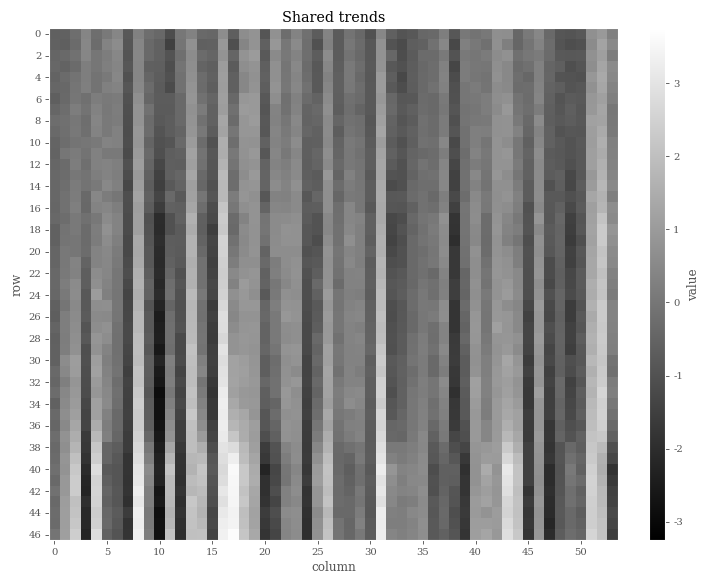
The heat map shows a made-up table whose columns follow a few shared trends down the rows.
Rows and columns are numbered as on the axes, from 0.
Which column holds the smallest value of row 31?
10
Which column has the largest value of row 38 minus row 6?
17
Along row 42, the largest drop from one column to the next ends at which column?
3
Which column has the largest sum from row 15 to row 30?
16
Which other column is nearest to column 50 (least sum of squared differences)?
30
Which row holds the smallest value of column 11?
1
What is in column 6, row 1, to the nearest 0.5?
0.5
